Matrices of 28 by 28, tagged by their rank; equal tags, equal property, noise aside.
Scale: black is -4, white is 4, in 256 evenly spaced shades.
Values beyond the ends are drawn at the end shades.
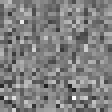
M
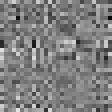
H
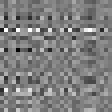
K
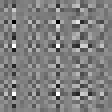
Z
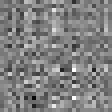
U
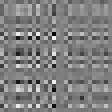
Z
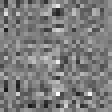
H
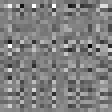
K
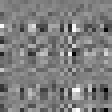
K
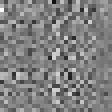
H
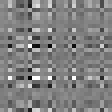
Z
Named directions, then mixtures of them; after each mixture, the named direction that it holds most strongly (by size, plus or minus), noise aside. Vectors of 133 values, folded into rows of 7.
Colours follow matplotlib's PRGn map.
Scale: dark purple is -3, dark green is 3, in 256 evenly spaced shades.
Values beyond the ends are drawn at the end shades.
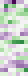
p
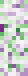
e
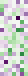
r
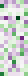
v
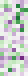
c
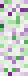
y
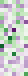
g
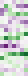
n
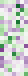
g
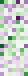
g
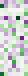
v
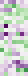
p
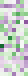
g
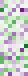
y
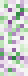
c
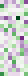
v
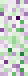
r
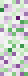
r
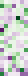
e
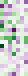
g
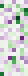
c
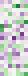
e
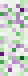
c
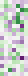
c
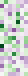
g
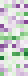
n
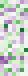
c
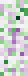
r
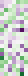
c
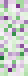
v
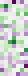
p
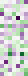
r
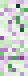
c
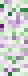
y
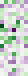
g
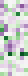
n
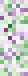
g
